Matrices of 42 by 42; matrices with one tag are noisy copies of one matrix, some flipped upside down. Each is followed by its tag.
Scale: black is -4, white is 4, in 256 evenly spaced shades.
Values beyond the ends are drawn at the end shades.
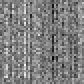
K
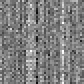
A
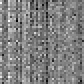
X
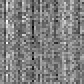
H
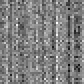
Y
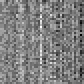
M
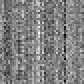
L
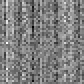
H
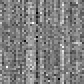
A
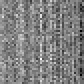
M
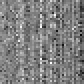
M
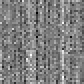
A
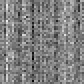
H
